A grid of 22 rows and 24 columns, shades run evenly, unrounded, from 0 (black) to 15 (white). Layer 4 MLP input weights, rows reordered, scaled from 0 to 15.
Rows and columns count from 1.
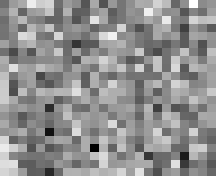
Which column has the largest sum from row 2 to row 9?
12
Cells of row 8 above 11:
3
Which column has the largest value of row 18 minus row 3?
1
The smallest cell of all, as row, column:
19, 11
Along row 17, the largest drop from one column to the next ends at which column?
6
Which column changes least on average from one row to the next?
15
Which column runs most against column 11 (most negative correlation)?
14
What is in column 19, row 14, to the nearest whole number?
9
